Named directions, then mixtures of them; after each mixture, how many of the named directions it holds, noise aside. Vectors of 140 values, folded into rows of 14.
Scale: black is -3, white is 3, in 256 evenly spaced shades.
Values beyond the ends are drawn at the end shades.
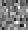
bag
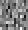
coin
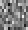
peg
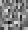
three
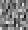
one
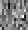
three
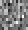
two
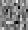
two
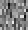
two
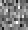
two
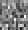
two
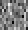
two
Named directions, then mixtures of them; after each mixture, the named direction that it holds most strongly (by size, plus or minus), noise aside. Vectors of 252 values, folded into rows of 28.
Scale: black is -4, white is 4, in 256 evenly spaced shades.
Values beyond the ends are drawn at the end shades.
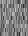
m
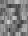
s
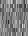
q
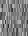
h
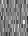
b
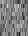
m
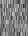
m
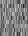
m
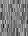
h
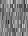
q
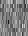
q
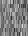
m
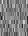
b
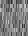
q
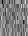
m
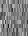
h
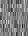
q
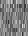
q
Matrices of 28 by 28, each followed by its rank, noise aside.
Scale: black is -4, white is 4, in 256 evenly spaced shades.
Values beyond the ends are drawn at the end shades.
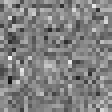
seven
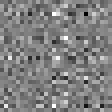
four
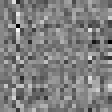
three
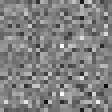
five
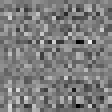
four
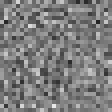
five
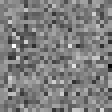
six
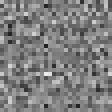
seven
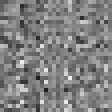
five
